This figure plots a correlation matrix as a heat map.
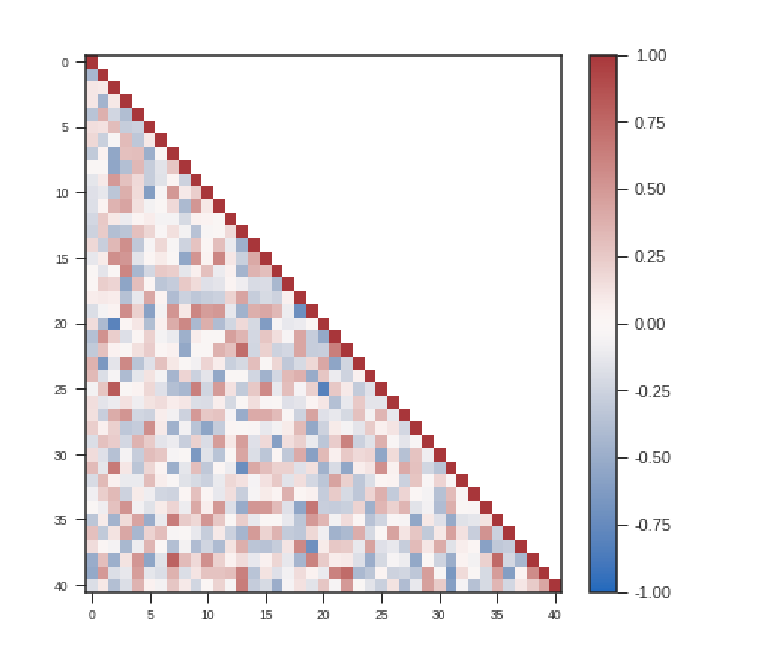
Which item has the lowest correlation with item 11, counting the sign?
24
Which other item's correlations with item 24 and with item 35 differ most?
38
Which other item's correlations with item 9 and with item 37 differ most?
19
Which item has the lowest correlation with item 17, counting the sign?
3
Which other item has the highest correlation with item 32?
21
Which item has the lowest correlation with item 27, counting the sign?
13
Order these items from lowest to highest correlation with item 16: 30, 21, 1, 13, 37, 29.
29, 13, 37, 1, 30, 21
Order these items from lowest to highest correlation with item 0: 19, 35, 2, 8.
35, 19, 8, 2
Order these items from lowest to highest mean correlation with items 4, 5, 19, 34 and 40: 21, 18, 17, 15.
18, 21, 17, 15
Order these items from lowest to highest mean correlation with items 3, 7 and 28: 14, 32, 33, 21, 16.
33, 21, 32, 14, 16
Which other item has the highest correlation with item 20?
8
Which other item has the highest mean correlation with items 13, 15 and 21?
22
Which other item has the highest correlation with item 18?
37
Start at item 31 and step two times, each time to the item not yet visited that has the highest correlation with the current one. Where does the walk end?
25
